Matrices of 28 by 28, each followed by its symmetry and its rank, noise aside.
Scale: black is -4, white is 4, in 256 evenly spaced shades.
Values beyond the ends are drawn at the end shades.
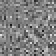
antisymmetric, rank six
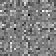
symmetric, rank five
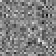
no symmetry, rank five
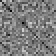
symmetric, rank five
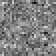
no symmetry, rank six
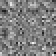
antisymmetric, rank six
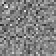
symmetric, rank six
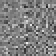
no symmetry, rank five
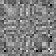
symmetric, rank four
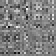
antisymmetric, rank four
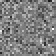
no symmetry, rank six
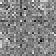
symmetric, rank five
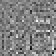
no symmetry, rank five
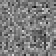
no symmetry, rank six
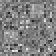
symmetric, rank five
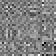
symmetric, rank four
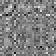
no symmetry, rank four
